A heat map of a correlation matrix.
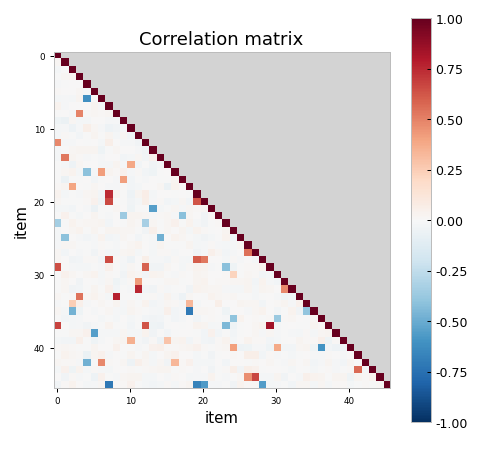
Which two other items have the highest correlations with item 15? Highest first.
10, 39
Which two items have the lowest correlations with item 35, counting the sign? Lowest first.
18, 2
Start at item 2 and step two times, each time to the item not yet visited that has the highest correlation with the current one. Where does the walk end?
34
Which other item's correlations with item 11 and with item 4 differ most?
32
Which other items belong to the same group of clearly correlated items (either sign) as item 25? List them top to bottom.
1, 14
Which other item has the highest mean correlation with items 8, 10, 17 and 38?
33
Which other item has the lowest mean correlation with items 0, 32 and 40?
36
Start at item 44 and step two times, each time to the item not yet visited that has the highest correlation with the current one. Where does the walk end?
26
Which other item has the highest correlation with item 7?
19
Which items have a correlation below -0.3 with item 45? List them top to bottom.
7, 19, 20, 28
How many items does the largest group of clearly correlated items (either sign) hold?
5
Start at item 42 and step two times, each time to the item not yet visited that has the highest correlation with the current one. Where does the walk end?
16
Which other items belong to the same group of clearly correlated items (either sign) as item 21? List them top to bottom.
13
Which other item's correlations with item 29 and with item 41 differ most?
37
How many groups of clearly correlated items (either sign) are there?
14
